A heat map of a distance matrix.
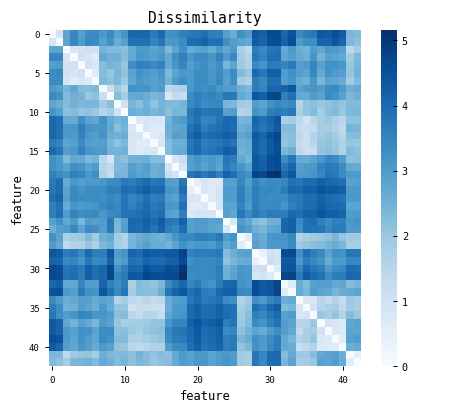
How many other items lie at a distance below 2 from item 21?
4
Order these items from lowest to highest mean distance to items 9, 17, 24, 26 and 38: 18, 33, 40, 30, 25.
40, 25, 18, 30, 33
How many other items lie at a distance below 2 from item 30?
3
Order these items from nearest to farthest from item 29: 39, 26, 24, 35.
24, 26, 39, 35
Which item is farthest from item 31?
18
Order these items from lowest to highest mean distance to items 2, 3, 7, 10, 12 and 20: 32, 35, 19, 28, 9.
9, 35, 19, 32, 28
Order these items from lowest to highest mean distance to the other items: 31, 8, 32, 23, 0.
8, 32, 23, 0, 31
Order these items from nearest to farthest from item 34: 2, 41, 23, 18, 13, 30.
13, 41, 2, 18, 30, 23
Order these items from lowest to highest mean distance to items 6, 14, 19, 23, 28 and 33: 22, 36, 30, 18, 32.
22, 32, 36, 30, 18
